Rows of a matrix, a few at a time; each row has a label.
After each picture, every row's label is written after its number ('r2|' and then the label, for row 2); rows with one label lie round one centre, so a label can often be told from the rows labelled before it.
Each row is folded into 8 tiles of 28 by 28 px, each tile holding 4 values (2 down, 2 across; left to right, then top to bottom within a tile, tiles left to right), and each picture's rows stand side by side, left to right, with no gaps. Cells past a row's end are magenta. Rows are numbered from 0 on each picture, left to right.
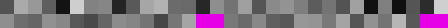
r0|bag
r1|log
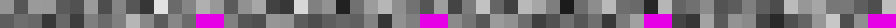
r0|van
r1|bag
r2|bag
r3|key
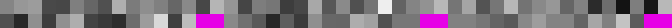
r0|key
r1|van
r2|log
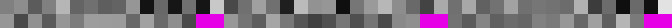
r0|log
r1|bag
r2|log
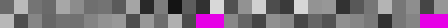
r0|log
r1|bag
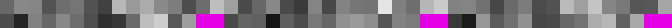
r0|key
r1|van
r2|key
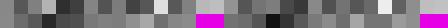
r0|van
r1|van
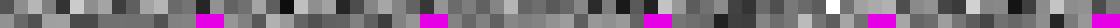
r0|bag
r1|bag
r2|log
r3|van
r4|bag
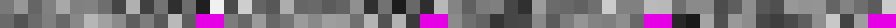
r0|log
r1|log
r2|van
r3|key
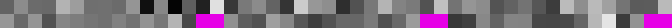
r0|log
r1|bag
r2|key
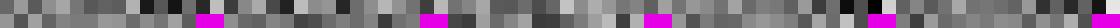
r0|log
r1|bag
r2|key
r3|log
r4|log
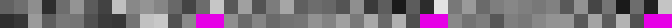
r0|key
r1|log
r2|log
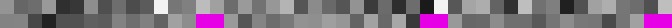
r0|van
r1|log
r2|bag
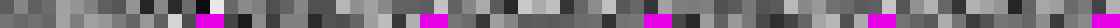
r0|log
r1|key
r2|bag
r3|key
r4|bag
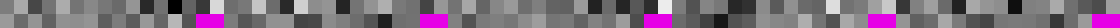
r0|log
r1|bag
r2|log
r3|van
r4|bag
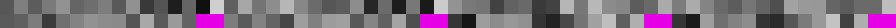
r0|log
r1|log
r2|key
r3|key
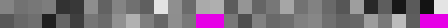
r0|van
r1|log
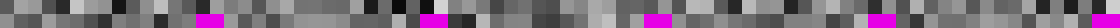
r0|bag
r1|log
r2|key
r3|bag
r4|log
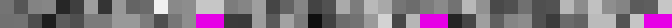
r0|van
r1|key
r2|key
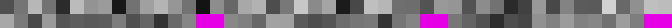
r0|bag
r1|bag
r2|van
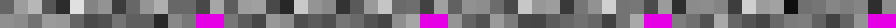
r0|bag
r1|bag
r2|bag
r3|bag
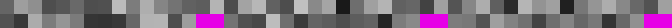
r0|key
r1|bag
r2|bag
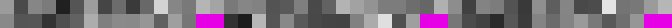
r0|van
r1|key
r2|van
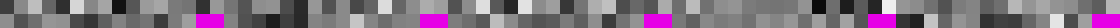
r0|bag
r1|van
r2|bag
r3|log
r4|key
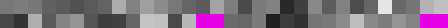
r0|key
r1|van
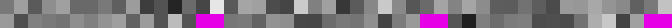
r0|log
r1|bag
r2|key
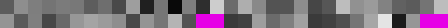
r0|log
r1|key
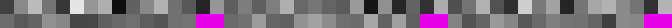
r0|bag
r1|log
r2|bag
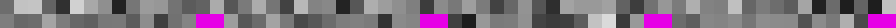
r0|bag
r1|bag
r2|key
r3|log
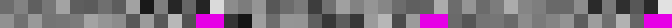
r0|log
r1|key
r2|log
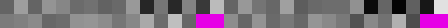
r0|log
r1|log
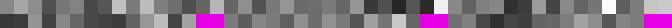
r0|key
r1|log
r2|van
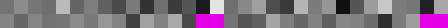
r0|log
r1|bag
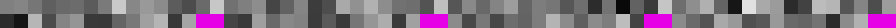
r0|key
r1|key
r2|log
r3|bag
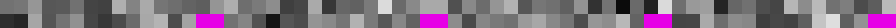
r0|key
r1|van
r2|log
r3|key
